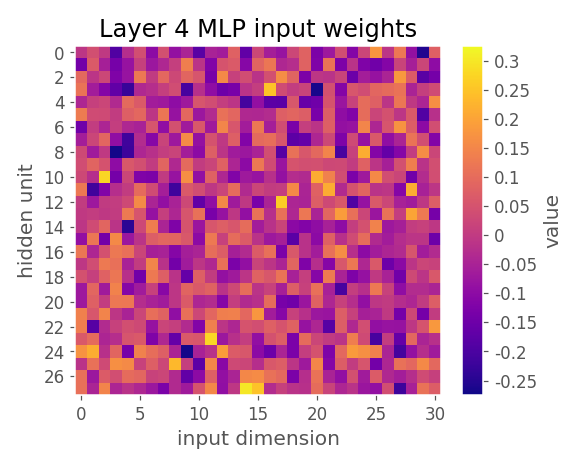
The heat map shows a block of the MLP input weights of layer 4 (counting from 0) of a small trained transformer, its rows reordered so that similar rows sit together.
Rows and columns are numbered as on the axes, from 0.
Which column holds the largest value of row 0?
25
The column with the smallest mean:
8
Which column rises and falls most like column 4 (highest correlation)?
22
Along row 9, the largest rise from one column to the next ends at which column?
15
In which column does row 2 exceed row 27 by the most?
27
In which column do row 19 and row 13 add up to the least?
30
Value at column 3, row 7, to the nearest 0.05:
-0.1
